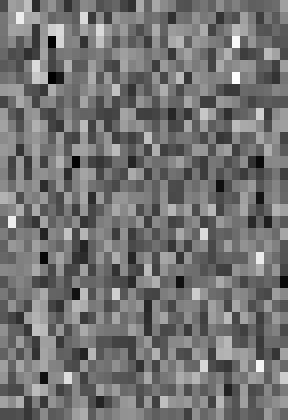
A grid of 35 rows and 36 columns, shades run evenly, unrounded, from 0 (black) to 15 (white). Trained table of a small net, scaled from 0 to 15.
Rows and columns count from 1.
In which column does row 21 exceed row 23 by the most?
29
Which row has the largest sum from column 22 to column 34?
4
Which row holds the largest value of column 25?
25
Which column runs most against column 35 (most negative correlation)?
12
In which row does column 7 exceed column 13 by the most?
34
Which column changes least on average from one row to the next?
16
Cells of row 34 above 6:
25
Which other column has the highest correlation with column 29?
28
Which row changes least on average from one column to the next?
35
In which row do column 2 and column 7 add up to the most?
3
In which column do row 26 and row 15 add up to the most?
11
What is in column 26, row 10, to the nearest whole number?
12
